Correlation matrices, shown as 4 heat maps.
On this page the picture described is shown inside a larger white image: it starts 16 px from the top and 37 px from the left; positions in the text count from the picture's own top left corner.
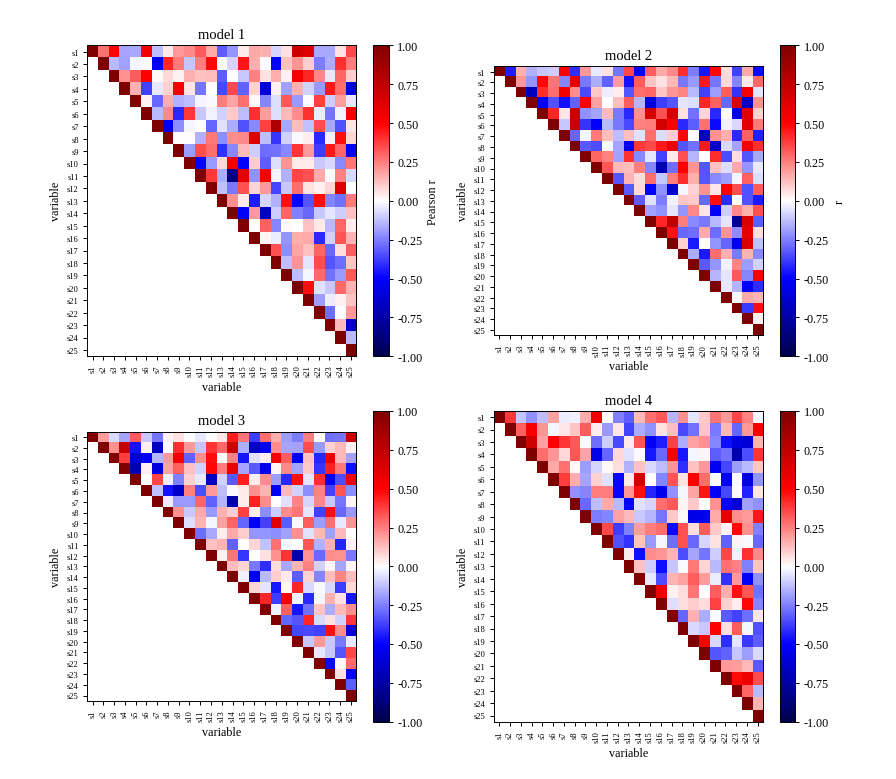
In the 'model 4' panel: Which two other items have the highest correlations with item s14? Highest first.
s6, s7
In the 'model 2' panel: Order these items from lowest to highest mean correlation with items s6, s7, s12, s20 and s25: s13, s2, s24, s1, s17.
s13, s1, s17, s24, s2
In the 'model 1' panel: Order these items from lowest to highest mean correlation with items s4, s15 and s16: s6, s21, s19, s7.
s7, s19, s6, s21
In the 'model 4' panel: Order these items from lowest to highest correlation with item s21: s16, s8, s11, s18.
s11, s8, s16, s18
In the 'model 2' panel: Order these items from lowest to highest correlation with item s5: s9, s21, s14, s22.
s21, s9, s22, s14
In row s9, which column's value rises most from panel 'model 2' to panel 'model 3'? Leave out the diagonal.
s3
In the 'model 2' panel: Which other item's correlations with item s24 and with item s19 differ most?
s17
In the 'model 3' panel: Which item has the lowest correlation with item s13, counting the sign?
s17
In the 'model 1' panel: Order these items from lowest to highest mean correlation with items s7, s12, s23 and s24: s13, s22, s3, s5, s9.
s13, s5, s22, s3, s9
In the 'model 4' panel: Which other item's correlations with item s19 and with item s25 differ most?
s9
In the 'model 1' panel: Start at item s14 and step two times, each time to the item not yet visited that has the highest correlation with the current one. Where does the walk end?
s6
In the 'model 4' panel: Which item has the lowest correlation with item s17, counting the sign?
s10
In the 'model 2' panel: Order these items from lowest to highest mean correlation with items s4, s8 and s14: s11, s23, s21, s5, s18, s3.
s21, s18, s3, s11, s5, s23
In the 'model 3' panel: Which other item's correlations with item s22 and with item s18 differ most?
s3
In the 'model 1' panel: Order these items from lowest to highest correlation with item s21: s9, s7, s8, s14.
s14, s7, s8, s9
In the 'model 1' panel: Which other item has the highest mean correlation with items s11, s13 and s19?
s22
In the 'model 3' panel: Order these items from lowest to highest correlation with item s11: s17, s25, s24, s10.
s24, s10, s17, s25
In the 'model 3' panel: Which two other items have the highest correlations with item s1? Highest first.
s25, s14
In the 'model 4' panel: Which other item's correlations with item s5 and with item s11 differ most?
s18
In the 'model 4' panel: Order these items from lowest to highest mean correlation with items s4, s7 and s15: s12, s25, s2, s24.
s24, s12, s25, s2
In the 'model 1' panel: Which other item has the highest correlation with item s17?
s11
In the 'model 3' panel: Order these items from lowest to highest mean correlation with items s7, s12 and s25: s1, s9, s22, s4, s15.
s4, s15, s9, s22, s1
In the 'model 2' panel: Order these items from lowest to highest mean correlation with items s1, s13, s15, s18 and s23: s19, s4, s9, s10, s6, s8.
s8, s6, s19, s4, s10, s9
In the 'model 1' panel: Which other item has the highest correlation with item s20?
s1
